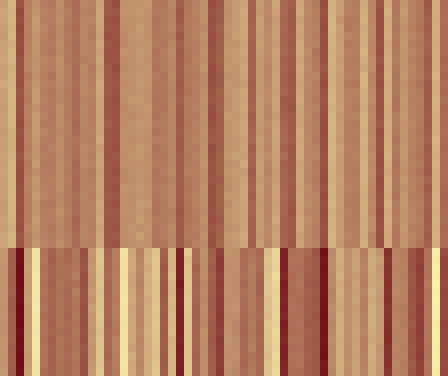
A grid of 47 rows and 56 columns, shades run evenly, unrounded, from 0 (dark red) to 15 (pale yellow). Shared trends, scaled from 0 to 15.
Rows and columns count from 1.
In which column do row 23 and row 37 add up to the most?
55
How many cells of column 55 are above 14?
16
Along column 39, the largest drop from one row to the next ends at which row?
32
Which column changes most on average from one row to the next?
49
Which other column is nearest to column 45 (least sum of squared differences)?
4
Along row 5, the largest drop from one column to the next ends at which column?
3
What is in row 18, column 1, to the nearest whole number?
10
